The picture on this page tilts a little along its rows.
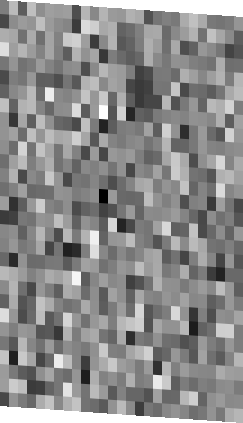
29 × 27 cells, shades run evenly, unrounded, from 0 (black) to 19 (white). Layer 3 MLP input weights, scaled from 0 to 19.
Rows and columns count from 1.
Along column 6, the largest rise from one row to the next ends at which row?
7
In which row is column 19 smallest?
18
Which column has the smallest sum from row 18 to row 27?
22
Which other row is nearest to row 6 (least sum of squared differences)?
24
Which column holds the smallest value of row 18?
8
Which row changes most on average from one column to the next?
9
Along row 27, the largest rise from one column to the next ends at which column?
11
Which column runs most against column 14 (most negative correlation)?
17
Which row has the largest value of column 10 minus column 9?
2
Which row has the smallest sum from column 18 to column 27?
19
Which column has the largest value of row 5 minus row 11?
12
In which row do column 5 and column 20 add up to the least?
28
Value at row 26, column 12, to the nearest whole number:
13
